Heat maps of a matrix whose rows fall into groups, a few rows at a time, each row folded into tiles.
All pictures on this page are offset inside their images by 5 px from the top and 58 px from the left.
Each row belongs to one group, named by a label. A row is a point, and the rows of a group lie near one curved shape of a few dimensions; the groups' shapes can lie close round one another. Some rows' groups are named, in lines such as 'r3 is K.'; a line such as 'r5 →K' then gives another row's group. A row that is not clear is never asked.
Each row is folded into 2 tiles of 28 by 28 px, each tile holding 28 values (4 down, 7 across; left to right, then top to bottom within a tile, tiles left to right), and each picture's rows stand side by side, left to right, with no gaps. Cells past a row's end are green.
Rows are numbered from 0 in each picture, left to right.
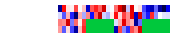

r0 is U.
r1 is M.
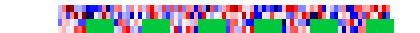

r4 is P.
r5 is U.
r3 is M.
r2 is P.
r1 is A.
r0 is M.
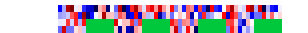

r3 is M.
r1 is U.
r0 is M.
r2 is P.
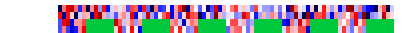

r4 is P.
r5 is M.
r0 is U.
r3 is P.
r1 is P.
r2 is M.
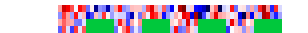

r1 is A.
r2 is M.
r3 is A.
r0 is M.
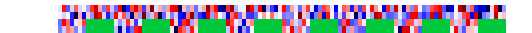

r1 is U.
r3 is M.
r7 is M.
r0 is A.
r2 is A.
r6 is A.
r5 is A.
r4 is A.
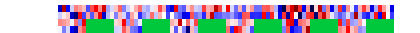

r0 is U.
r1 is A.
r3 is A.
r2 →U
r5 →A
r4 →U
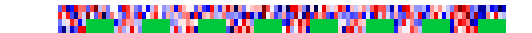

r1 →P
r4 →P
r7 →M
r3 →A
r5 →A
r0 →U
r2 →P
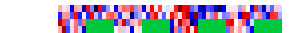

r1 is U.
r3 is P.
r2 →M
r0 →P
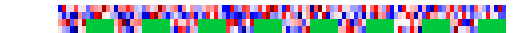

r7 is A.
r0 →U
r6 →P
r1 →U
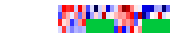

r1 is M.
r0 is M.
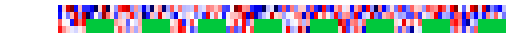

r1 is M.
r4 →P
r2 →A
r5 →P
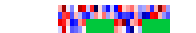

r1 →U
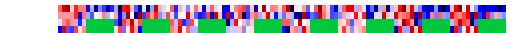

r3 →U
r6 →M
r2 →A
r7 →M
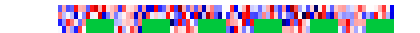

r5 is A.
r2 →P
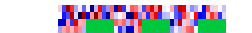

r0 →P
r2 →P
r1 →U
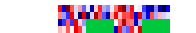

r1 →M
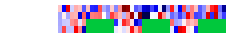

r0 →P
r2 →A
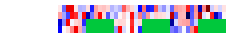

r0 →P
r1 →P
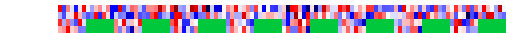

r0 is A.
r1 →U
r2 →M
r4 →P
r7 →A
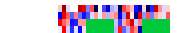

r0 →M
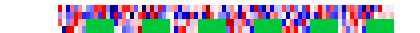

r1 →U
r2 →A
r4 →A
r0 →A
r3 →P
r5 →P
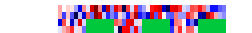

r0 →A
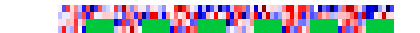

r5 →M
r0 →P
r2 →M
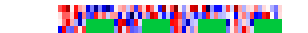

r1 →A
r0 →M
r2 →M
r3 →P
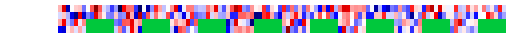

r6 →U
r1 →P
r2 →A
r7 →A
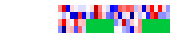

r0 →A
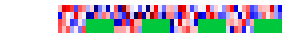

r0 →M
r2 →P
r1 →P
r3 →A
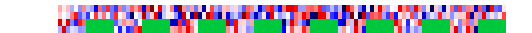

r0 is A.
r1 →U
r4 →P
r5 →P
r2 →P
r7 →P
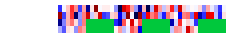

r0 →U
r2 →P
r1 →P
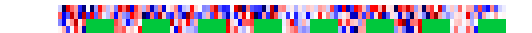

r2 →A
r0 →P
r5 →U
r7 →P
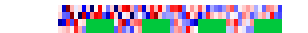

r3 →A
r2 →P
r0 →P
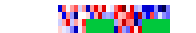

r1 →M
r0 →U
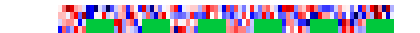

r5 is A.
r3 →A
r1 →P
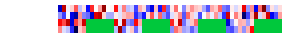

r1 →A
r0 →U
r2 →A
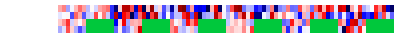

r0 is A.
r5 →A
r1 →U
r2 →M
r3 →M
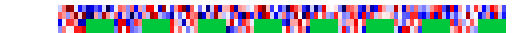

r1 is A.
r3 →A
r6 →A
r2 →M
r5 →P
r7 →A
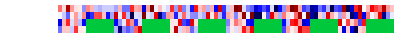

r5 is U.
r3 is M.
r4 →M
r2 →A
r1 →U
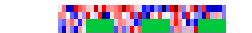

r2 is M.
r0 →U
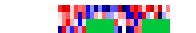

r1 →U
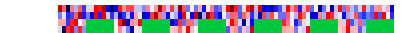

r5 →A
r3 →M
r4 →M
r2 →P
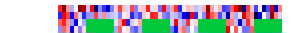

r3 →M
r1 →A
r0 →M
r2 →A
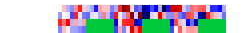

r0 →A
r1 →M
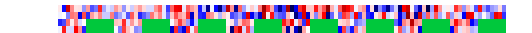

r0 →P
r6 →P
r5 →M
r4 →U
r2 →M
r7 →P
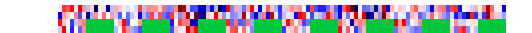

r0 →M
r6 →A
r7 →A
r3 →A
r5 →M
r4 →P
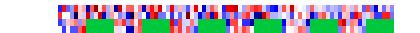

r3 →P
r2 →A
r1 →U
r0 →U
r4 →P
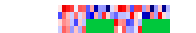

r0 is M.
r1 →M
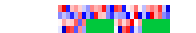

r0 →A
